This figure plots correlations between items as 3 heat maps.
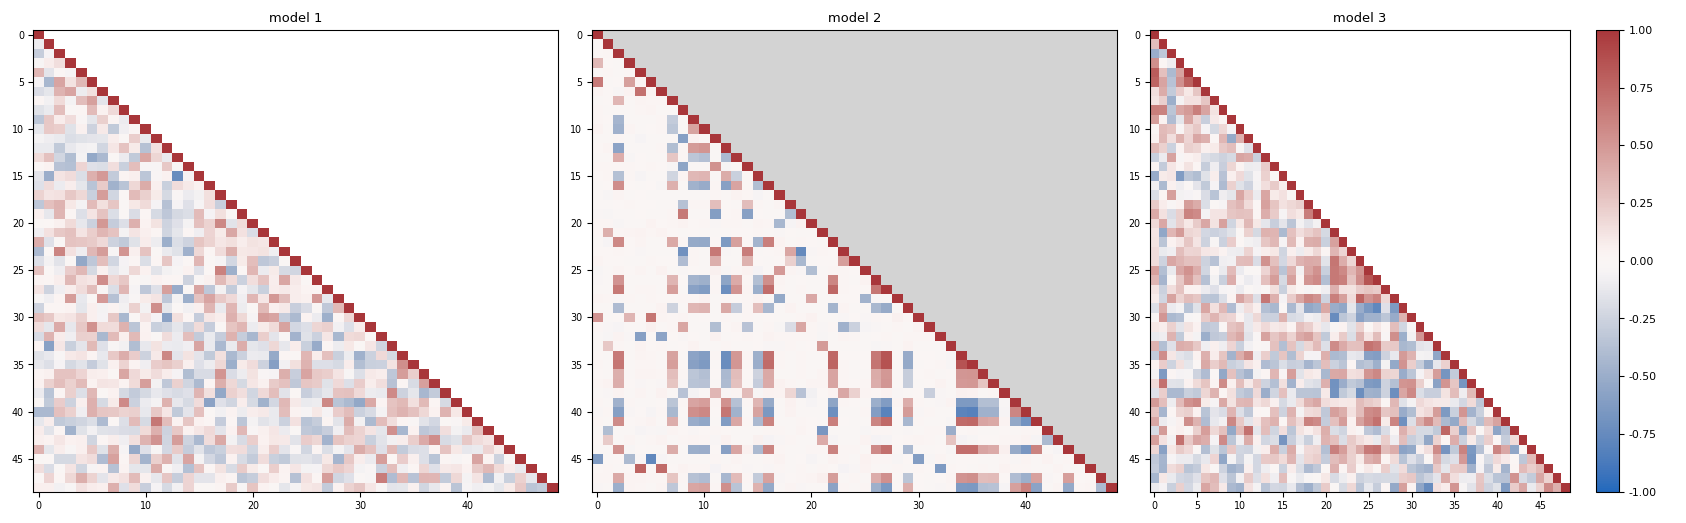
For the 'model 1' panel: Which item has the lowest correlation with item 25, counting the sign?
18
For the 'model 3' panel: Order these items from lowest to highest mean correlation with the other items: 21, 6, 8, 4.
6, 8, 21, 4
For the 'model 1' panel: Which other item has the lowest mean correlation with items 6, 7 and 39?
16
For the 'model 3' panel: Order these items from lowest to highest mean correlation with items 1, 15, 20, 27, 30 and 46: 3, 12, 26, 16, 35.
26, 16, 3, 12, 35
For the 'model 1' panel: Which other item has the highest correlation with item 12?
34
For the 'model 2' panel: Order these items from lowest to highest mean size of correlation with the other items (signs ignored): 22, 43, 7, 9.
43, 7, 9, 22
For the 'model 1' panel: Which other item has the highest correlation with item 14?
45
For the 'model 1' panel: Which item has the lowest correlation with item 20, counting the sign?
32
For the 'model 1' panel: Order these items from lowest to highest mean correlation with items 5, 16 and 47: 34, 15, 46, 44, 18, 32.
44, 46, 34, 15, 18, 32
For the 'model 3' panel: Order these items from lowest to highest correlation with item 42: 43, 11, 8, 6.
43, 8, 6, 11
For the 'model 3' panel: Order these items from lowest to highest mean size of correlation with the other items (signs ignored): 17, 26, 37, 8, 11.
17, 11, 8, 37, 26
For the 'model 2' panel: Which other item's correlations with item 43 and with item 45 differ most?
5
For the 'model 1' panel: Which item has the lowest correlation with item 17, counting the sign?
38
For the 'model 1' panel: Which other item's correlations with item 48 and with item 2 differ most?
23
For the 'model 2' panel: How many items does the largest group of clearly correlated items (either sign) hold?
22
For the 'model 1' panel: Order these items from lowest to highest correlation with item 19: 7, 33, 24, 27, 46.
7, 27, 24, 46, 33
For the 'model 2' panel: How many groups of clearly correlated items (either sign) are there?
6
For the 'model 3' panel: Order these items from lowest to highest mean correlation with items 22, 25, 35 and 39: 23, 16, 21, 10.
10, 16, 23, 21
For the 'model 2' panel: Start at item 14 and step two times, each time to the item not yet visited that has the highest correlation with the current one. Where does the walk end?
11
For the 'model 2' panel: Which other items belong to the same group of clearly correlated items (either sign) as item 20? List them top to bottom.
17, 25, 28
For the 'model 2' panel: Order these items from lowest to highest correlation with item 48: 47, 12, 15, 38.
47, 38, 15, 12
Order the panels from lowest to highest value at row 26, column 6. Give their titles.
model 3, model 2, model 1
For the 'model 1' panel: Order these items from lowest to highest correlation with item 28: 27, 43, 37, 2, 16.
27, 2, 37, 43, 16
